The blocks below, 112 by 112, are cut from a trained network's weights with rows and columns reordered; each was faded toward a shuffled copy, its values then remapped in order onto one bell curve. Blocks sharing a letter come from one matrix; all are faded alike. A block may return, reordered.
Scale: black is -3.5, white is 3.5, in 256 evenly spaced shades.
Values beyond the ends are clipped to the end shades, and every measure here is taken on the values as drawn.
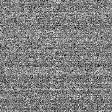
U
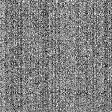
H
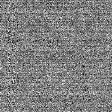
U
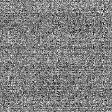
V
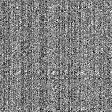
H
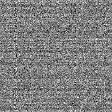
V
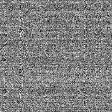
V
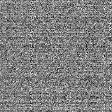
V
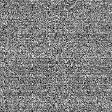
U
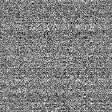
V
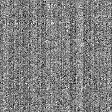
H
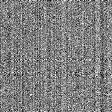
H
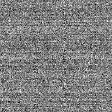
V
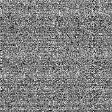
V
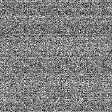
V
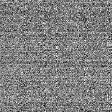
U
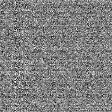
U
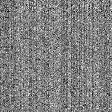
H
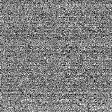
U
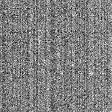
H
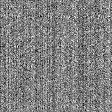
H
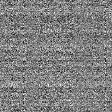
V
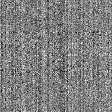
H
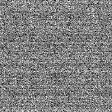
U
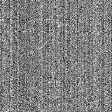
H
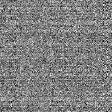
V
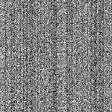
H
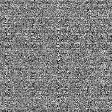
V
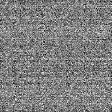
U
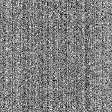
H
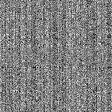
H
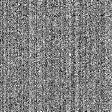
H
